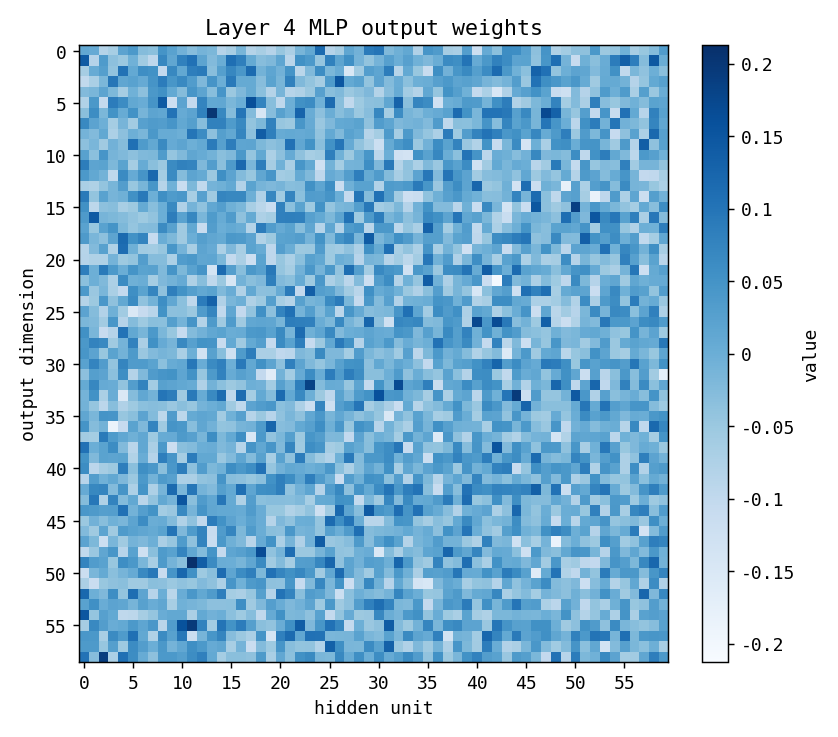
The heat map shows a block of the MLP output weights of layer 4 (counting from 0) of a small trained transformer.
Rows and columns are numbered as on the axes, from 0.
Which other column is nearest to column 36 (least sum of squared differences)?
54
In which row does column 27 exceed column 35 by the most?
39
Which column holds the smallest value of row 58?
47
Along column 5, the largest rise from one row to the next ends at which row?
52
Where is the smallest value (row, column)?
22, 42
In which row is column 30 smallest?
48
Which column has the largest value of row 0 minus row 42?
24
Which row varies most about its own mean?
33
